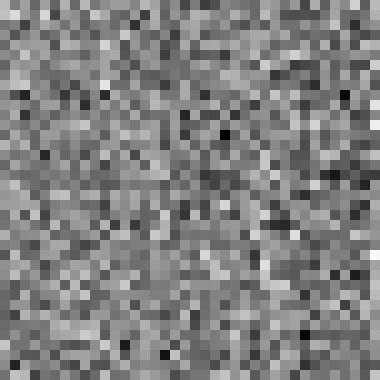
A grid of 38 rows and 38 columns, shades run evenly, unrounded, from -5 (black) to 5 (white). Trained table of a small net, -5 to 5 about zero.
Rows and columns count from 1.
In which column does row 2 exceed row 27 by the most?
5
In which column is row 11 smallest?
9
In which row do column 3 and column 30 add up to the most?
6
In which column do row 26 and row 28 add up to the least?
36
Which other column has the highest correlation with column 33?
4
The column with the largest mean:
38
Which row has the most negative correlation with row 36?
23
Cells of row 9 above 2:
3
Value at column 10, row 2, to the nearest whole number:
3
